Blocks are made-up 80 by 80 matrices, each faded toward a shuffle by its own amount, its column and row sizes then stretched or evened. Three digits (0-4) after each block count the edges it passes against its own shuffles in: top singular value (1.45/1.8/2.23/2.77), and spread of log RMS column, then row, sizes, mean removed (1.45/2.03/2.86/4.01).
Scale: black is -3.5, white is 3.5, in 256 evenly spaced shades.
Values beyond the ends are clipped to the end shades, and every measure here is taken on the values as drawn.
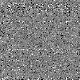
1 1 2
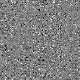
1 2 1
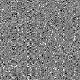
3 1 0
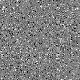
2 0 0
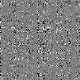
1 3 3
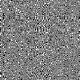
3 2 0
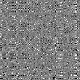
3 1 2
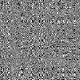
3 2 2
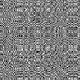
4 1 1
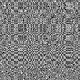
4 1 2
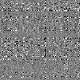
2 2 3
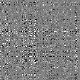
1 3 3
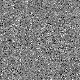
0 1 1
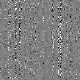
2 3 0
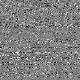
1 0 3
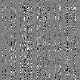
2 4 2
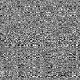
3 0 3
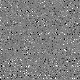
0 1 2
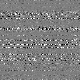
2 0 4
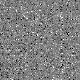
1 1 1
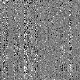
2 3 0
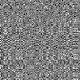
3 1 1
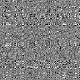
3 2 3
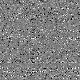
1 0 2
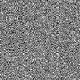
3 1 0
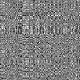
4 1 2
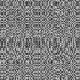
4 3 0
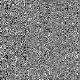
0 3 1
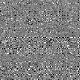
3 1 3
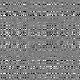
4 2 4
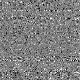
2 0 2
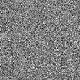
2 0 0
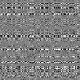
4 1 4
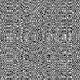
4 2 0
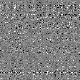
2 1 3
